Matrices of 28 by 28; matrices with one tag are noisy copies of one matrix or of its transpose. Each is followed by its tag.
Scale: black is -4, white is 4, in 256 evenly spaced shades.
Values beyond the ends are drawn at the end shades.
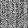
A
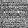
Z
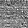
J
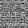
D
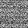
A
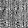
J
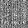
D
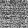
J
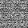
D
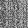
J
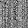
Z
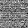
D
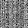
A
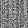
A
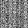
A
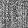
Z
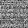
A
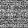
A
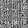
D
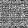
D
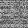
A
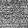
J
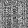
Z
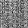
A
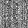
Z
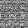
D
